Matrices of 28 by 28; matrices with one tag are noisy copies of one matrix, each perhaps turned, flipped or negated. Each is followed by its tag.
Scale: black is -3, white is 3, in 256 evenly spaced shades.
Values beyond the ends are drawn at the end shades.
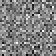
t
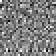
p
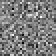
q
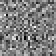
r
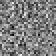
q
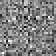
r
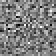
r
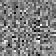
r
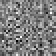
r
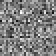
q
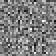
q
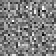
q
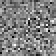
r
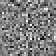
r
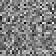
t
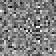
r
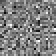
r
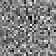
r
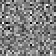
t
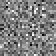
q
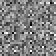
t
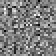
r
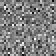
t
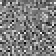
t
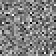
t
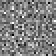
q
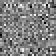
p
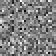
q
